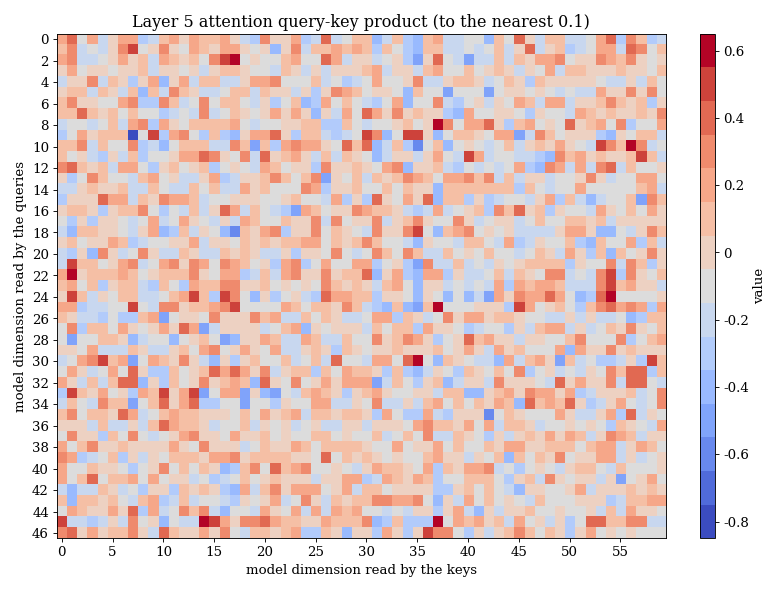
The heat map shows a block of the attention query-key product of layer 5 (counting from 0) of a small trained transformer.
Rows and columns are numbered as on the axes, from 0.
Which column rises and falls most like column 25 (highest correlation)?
39
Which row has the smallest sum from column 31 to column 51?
5
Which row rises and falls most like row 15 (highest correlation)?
30
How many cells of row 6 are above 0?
22
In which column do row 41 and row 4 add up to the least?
55
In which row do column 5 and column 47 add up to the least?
12
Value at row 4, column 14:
0.1
